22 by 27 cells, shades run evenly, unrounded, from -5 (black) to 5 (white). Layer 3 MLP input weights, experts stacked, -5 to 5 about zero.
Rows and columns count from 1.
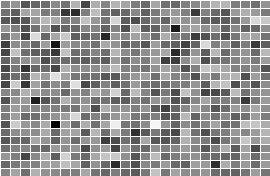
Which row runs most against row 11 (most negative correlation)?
2
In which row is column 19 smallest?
6
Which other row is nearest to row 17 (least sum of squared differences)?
15
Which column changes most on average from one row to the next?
12
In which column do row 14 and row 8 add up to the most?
20
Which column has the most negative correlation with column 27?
21
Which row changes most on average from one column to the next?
16
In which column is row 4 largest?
14
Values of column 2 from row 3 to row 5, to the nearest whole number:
-2 0 1
